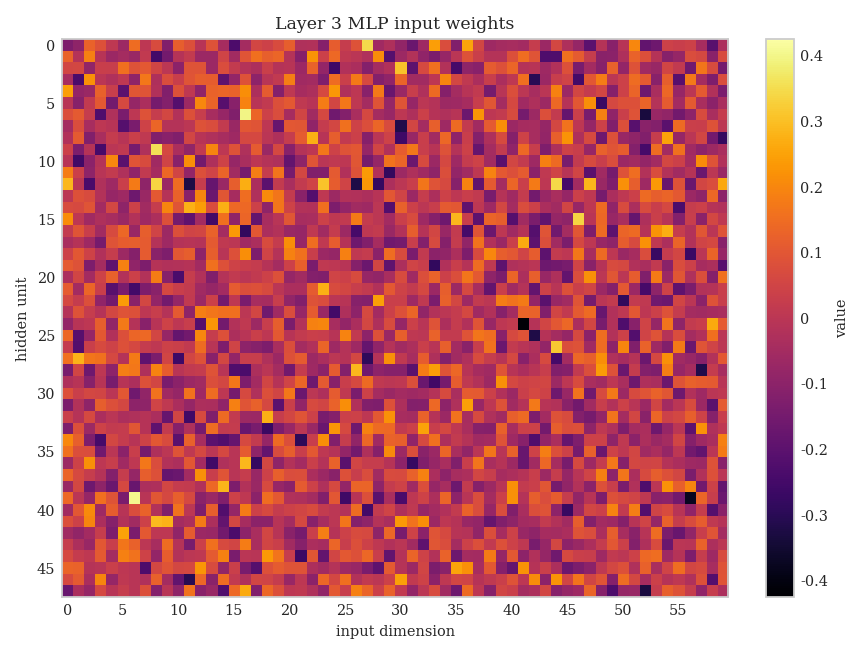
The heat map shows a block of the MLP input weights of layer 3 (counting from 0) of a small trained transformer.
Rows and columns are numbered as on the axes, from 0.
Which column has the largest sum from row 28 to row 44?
49
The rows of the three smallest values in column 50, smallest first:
22, 24, 28
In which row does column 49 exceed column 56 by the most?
39
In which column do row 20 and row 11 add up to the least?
29
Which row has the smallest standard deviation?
43
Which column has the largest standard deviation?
16
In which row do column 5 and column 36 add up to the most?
31
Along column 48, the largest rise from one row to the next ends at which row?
6
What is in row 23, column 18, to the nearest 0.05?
-0.15
